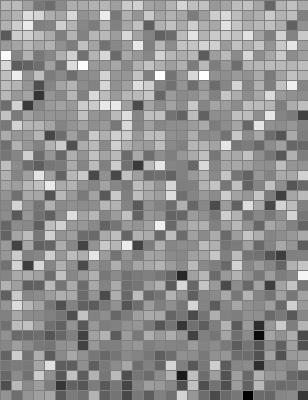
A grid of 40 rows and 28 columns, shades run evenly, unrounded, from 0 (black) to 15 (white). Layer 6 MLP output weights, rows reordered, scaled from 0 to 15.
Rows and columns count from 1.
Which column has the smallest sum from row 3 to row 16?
4
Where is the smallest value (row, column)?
40, 23
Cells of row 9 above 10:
10
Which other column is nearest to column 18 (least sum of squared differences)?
22
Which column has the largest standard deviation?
24
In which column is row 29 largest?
17
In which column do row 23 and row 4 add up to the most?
18
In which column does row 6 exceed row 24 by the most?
1
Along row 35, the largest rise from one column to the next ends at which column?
9
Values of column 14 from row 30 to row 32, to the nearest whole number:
6 9 10
